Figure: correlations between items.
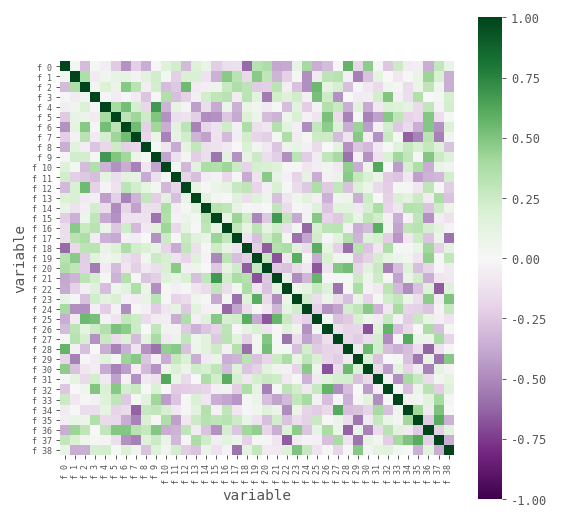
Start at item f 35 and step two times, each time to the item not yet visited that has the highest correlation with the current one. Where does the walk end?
f 34
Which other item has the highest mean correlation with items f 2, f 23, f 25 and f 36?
f 18
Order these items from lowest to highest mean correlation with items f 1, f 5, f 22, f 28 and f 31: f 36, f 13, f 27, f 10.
f 27, f 13, f 36, f 10
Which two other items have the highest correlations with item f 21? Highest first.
f 15, f 25
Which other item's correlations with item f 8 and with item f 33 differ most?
f 0
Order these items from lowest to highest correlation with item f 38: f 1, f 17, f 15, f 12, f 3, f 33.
f 17, f 1, f 12, f 15, f 33, f 3
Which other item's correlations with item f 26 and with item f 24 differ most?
f 30
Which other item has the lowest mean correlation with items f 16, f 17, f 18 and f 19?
f 24
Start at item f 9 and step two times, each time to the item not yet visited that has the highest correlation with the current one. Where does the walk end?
f 6
